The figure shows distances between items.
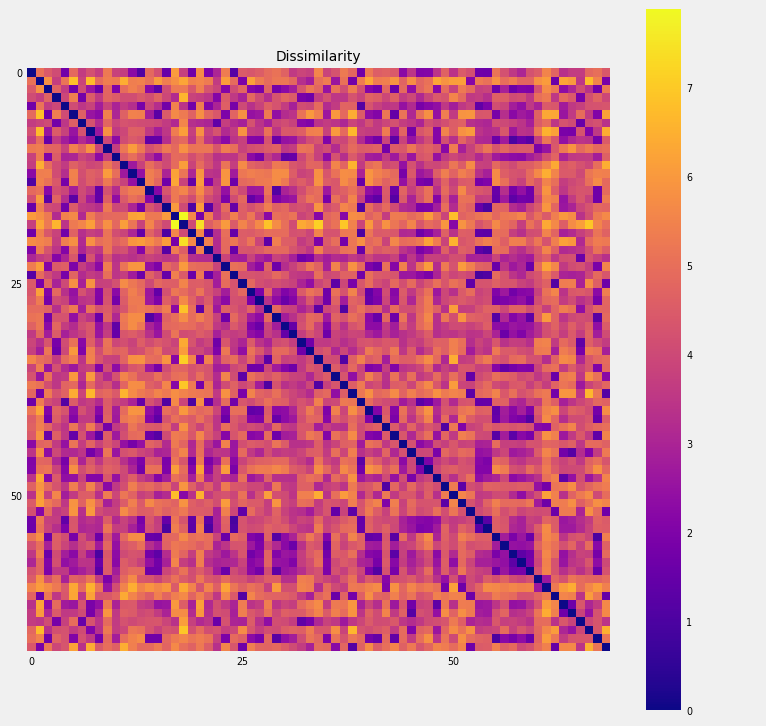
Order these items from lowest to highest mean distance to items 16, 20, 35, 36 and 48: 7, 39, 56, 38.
39, 56, 7, 38
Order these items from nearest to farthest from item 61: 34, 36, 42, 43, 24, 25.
42, 34, 36, 25, 24, 43
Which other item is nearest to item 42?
49
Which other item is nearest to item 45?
64
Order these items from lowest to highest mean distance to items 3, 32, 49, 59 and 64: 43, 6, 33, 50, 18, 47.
6, 33, 43, 47, 50, 18
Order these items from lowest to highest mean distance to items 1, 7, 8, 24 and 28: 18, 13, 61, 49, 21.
21, 13, 49, 61, 18
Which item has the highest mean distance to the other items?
18
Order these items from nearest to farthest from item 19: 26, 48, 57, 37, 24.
24, 48, 57, 26, 37
